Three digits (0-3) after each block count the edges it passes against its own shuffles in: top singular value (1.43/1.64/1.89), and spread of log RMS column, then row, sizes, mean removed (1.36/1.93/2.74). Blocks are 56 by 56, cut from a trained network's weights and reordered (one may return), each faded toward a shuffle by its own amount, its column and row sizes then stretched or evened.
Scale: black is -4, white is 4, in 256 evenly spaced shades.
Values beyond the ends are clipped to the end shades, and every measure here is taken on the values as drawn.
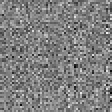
2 2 0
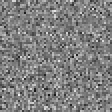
0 0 1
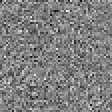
2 1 1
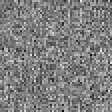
2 1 1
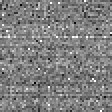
1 0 0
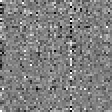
2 2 2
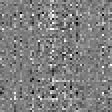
2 3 2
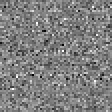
0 0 2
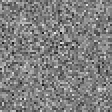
0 1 1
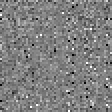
0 2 0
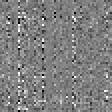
1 3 1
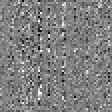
0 3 0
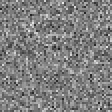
1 1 0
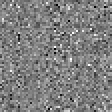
1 2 0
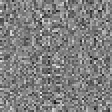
3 2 1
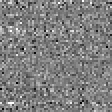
0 1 2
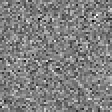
1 0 1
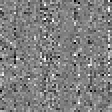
0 3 1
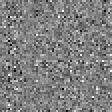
0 2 2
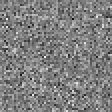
0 1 1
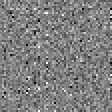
0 2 0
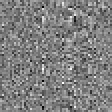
3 2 0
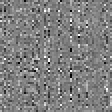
2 3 1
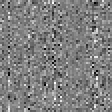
2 3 0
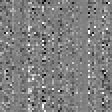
0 3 1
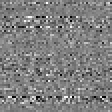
1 0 3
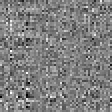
3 2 1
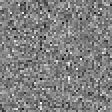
0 1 0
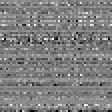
3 0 3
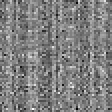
3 0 2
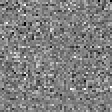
1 1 2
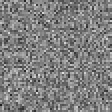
3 0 0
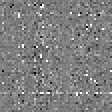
0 2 1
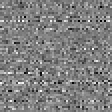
2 0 3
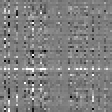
3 3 1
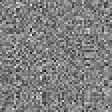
3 1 0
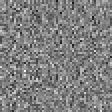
2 2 0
